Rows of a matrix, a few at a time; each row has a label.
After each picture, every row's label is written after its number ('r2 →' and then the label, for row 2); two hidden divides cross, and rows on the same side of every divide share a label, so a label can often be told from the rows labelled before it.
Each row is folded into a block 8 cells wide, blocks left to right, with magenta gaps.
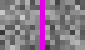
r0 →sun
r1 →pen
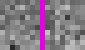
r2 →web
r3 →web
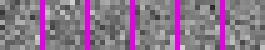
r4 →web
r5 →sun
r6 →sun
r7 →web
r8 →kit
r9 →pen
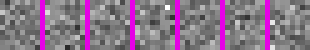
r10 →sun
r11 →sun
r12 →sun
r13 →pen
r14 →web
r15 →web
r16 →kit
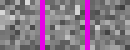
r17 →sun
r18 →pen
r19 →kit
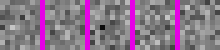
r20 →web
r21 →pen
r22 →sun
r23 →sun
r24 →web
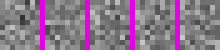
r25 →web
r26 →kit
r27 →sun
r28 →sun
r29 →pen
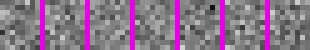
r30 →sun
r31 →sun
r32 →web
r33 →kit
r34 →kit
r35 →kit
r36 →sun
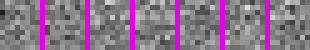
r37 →web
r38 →kit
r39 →sun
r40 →sun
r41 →pen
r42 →web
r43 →sun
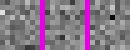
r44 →sun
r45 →web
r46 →web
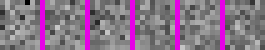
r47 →web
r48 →web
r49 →web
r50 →kit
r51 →kit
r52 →web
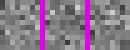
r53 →kit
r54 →pen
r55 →kit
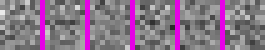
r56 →sun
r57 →pen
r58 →pen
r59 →pen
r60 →pen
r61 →sun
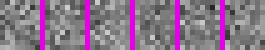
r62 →kit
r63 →web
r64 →web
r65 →sun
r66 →kit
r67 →kit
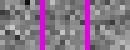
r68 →web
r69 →web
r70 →pen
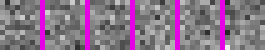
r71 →sun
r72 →sun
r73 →sun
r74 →web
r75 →pen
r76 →kit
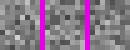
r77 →sun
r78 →web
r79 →kit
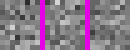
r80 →web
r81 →kit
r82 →kit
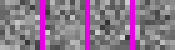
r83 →kit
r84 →web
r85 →sun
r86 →pen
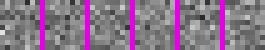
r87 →web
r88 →web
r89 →pen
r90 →sun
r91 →web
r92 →sun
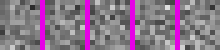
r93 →kit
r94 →kit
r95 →web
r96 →pen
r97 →kit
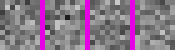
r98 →web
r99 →web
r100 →sun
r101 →kit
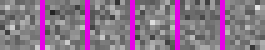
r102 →web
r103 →kit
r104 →web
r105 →kit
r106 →web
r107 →pen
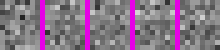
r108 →web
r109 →sun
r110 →sun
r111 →sun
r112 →sun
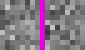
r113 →web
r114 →kit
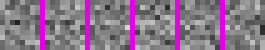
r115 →pen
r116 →pen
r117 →kit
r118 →kit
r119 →kit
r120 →pen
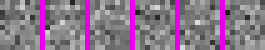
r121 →web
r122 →web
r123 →sun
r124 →web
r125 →kit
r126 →web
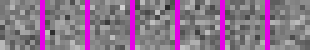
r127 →kit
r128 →web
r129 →pen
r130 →kit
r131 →kit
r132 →web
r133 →kit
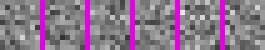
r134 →pen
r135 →kit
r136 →sun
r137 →pen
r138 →sun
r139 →pen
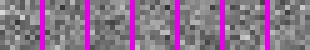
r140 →sun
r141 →sun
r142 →pen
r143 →kit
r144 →kit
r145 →pen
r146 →pen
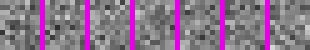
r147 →sun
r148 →sun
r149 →sun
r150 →pen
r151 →kit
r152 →kit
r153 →kit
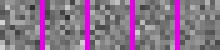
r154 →kit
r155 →web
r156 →sun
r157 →pen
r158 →sun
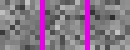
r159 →sun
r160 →web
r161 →web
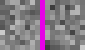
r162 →web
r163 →pen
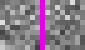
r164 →kit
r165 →sun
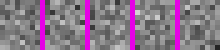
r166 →kit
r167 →kit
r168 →web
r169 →sun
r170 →kit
